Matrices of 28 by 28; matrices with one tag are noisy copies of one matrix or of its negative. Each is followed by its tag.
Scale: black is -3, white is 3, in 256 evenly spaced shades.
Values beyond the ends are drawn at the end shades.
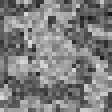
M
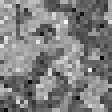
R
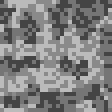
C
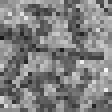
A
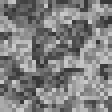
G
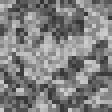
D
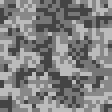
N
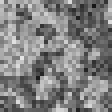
R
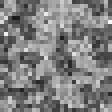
N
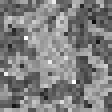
M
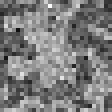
M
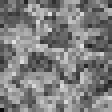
A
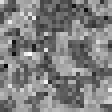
N
